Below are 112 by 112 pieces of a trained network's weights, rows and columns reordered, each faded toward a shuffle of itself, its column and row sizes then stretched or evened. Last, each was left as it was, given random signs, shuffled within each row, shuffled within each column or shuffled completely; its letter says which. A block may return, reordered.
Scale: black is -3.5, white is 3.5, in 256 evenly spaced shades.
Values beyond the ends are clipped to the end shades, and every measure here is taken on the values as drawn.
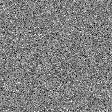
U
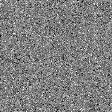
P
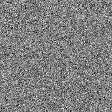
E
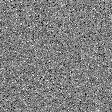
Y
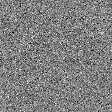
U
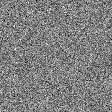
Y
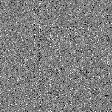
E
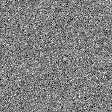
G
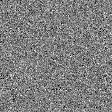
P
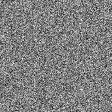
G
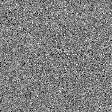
P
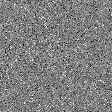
Y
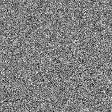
P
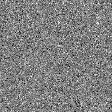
P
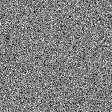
Y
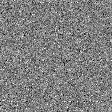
U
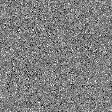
P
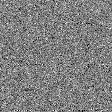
U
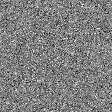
U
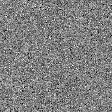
G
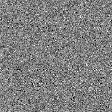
E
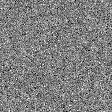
Y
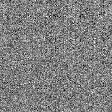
E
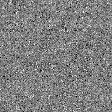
E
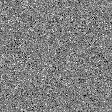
U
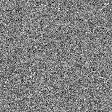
U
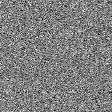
U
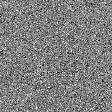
U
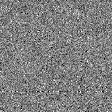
E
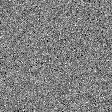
Y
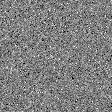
Y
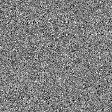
P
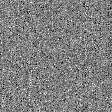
G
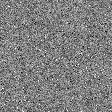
Y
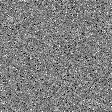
Y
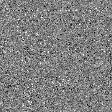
P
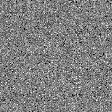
E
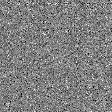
E
